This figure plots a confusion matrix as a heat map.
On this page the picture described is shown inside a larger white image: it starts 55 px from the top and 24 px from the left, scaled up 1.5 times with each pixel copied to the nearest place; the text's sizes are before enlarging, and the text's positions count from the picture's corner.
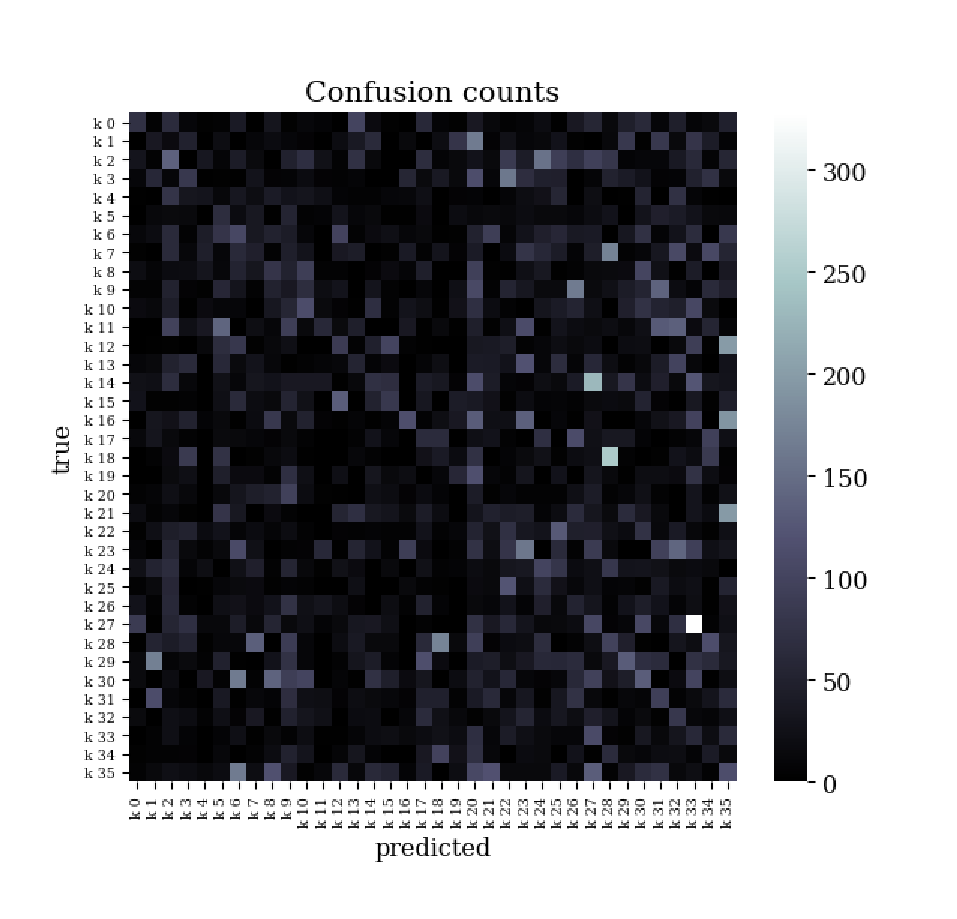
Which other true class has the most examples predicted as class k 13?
k 0
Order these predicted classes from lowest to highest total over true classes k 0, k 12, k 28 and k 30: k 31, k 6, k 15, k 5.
k 31, k 5, k 15, k 6
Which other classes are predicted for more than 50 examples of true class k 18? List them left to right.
k 3, k 5, k 20, k 28, k 34
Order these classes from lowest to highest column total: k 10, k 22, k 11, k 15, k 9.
k 11, k 15, k 10, k 22, k 9
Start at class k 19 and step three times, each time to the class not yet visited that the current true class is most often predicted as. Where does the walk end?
k 26
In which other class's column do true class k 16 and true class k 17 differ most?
k 35
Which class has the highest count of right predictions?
k 23
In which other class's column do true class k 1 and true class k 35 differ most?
k 6
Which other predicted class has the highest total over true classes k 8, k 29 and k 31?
k 1
